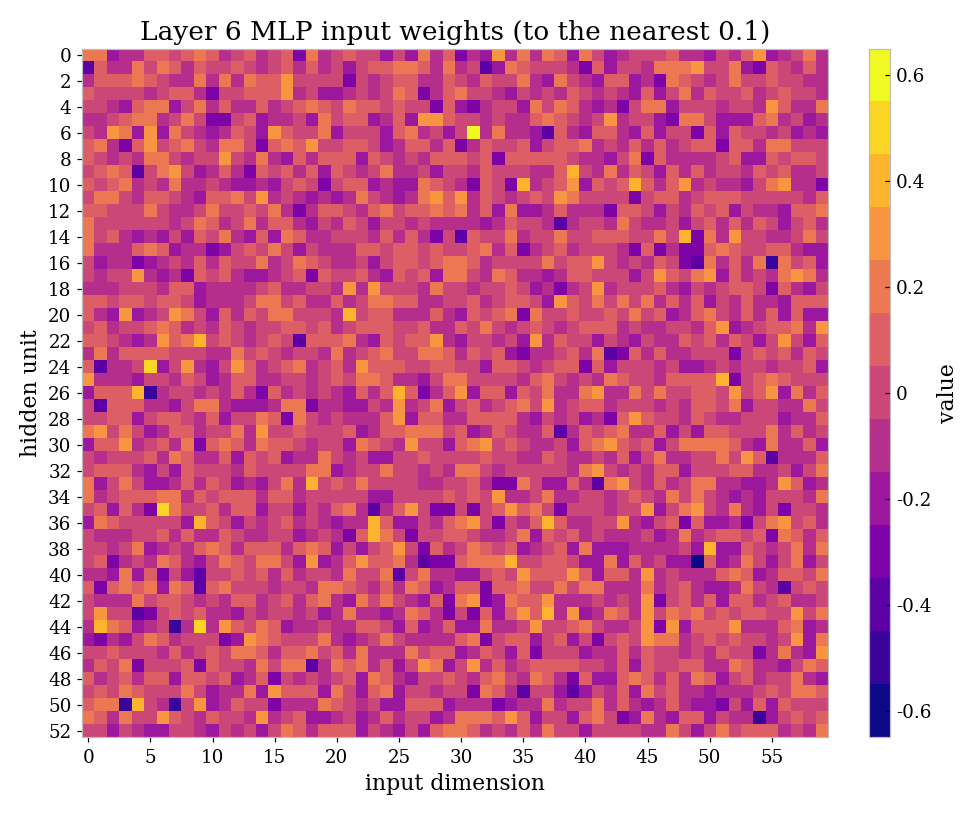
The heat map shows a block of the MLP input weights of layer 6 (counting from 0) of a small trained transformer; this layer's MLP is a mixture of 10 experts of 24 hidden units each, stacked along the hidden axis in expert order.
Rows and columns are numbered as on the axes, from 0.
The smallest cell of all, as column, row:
49, 39
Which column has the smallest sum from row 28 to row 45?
29
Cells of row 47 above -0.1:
42
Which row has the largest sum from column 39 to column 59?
43
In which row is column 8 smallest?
17
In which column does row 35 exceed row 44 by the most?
7
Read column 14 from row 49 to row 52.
-0.2 0 0.3 -0.2
